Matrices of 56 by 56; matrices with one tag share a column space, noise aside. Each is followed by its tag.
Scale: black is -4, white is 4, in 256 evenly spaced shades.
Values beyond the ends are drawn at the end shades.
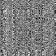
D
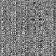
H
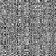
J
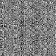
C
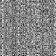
J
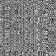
D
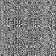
C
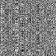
D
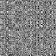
C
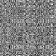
J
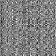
C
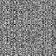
C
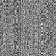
J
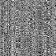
H
